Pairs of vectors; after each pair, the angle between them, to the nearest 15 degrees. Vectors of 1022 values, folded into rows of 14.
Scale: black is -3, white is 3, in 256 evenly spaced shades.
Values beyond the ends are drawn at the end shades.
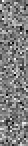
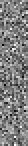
90 degrees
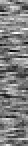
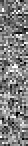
120 degrees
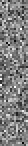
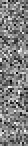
60 degrees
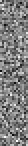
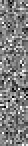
75 degrees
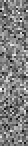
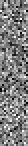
150 degrees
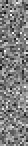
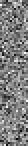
60 degrees
